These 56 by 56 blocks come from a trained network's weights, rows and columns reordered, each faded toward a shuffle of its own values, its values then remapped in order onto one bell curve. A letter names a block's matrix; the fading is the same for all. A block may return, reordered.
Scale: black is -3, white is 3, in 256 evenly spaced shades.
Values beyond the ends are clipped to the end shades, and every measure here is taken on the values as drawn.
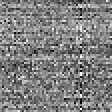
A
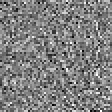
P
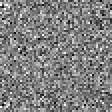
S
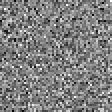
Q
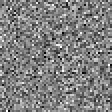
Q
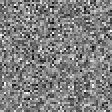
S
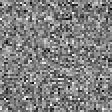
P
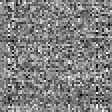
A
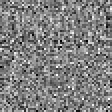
Q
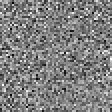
Q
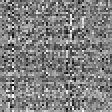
A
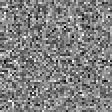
Q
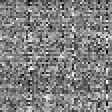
A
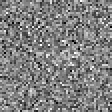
Q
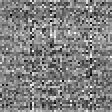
A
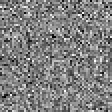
P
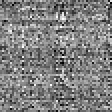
A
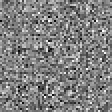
S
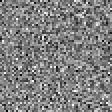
Q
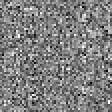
S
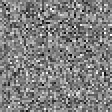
S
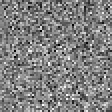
P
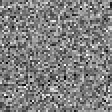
P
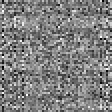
A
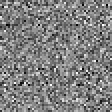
P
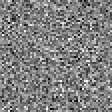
P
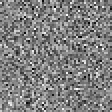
S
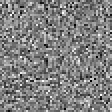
Q
